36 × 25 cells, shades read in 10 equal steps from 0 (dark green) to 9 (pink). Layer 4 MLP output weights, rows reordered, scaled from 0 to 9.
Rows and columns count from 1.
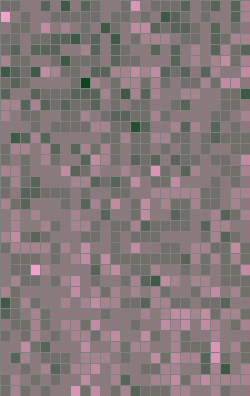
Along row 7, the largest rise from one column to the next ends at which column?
5
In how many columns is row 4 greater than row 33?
7
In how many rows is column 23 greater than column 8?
12
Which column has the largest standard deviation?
9
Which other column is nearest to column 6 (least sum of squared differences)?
13
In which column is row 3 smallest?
11
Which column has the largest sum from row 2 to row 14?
16
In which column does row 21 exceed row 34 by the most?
23
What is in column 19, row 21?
4
